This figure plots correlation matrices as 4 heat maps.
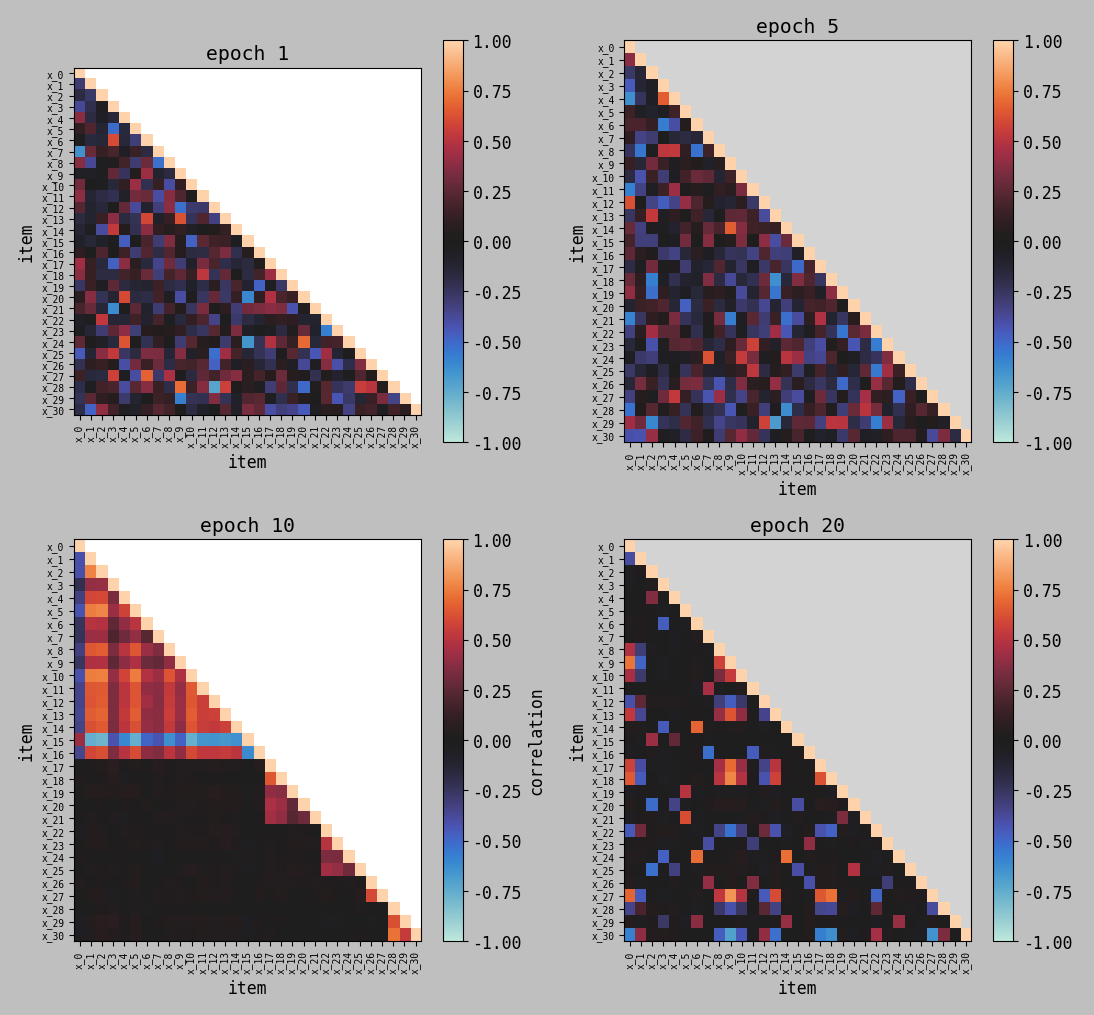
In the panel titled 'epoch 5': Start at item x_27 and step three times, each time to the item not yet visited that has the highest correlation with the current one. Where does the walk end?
x_8
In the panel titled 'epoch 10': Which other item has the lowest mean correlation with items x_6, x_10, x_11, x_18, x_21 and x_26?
x_15
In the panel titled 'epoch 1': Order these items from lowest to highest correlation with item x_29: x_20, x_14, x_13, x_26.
x_13, x_14, x_20, x_26
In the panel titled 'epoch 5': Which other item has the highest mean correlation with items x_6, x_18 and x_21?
x_28
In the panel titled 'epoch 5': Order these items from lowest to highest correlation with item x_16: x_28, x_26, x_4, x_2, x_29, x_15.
x_4, x_26, x_15, x_2, x_28, x_29
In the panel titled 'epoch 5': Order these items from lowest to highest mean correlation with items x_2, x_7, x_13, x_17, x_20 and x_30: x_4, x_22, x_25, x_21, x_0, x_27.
x_0, x_27, x_4, x_25, x_21, x_22
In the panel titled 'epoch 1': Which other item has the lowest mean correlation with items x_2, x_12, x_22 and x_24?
x_9
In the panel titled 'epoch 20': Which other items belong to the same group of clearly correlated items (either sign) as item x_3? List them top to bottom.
x_6, x_14, x_24, x_29
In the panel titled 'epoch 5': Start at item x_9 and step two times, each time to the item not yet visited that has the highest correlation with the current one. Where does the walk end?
x_24
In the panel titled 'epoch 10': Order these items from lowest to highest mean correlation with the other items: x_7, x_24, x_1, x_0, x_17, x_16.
x_0, x_24, x_17, x_7, x_16, x_1
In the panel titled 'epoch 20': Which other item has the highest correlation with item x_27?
x_9
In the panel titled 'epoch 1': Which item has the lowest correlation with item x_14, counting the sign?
x_2
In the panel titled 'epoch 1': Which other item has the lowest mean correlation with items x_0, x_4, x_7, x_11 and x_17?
x_3
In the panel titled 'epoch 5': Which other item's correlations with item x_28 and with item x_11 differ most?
x_14
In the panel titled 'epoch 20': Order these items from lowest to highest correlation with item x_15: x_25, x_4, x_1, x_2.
x_25, x_1, x_4, x_2
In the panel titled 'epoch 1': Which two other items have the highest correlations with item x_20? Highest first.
x_24, x_4
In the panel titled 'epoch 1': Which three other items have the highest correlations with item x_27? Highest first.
x_6, x_3, x_8
